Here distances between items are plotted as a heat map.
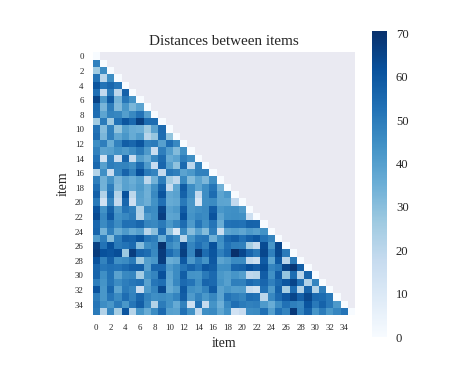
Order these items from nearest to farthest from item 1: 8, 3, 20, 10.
20, 3, 10, 8
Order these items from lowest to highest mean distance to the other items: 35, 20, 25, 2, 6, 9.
20, 35, 6, 2, 25, 9
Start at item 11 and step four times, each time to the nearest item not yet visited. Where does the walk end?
10
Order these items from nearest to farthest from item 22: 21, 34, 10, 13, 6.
21, 6, 10, 13, 34
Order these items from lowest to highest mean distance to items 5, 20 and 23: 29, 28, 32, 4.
32, 28, 4, 29
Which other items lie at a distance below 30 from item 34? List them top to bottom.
8, 13, 15
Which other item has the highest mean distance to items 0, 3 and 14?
27
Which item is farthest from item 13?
29
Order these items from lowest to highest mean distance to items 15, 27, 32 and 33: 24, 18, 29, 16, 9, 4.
24, 4, 18, 16, 9, 29
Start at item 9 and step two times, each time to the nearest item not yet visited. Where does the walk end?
2
